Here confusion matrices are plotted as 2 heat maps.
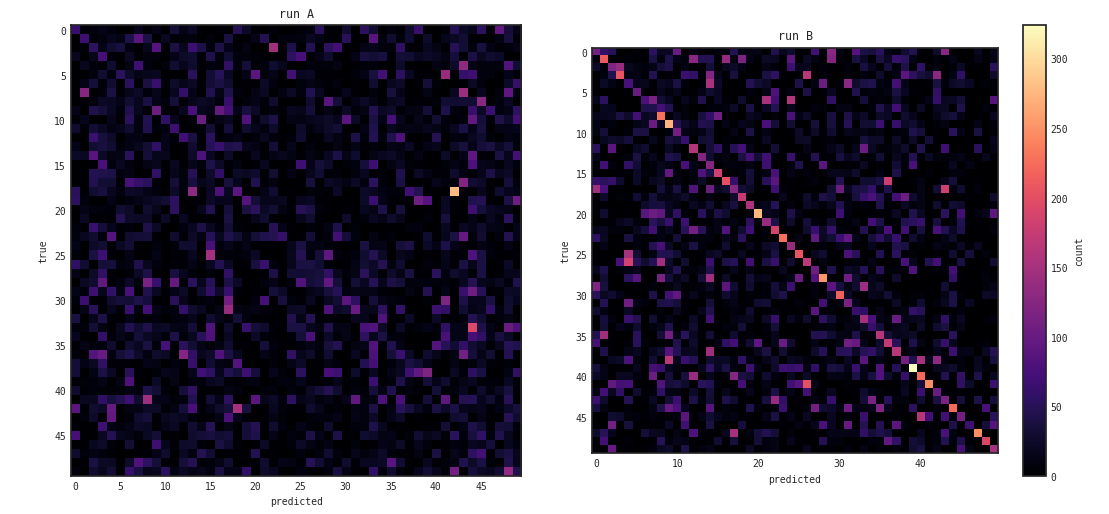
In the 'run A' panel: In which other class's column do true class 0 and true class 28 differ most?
8
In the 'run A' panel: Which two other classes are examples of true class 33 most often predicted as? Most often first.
44, 48
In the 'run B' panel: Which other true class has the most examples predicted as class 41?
45
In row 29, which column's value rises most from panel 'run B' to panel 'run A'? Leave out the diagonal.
44
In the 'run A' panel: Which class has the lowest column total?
23
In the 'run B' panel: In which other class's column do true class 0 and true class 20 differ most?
29
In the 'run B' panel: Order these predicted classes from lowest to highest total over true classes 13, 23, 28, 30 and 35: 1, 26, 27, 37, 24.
26, 24, 37, 1, 27
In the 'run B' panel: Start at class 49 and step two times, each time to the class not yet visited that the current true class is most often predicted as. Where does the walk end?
3
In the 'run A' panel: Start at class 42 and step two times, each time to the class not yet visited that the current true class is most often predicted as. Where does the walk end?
13
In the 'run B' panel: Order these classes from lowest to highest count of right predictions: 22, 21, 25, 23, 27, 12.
27, 21, 12, 22, 25, 23
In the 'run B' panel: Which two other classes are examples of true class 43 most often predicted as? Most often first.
22, 34
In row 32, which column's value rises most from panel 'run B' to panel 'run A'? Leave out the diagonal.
34
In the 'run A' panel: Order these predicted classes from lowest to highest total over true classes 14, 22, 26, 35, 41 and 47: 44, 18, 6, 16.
18, 16, 6, 44
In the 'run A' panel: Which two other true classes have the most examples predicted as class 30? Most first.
10, 1
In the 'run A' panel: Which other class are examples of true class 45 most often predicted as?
0
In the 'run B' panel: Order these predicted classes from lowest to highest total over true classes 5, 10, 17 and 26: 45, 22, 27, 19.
27, 45, 19, 22
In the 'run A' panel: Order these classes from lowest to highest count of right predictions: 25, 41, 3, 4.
4, 25, 3, 41
